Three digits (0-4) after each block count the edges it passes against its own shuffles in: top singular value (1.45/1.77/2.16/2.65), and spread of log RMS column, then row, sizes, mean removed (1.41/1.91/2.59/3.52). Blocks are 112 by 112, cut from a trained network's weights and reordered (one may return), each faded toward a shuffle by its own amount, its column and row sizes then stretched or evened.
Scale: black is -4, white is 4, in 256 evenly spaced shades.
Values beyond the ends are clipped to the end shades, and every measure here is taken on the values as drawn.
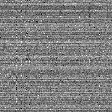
4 1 1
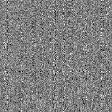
2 3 0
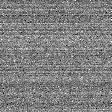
3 0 1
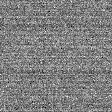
2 1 0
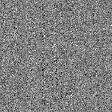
0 2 0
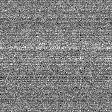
3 0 2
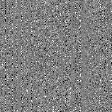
0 4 1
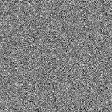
3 1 1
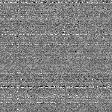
3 1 3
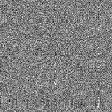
3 1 0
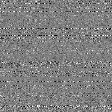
1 0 4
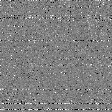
2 0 3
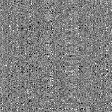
2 2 1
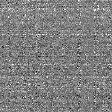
2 3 2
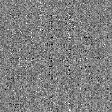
1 2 1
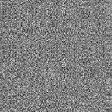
3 2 0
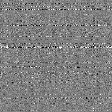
1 1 4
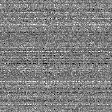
4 2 3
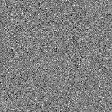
2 1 0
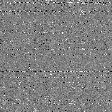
1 1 3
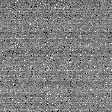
2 1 1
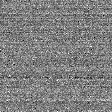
2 1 2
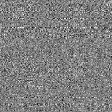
3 0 3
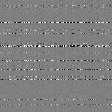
4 0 4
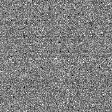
0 2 1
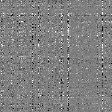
1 4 2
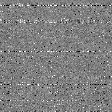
2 0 3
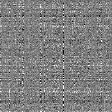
3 4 1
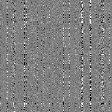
4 4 1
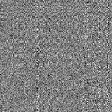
3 2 0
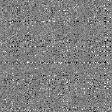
1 3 3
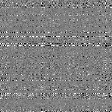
3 2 4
